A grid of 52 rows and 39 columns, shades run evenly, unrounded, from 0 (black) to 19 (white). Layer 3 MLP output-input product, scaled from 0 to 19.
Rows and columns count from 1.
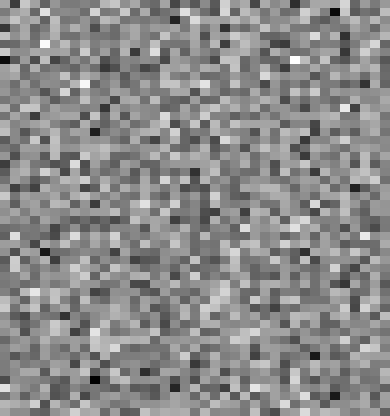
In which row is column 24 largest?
32
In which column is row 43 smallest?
30
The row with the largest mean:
43
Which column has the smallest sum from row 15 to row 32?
20
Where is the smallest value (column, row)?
10, 48
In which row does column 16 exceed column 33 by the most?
42
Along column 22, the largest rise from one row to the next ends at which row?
28
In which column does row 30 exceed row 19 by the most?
2
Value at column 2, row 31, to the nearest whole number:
12
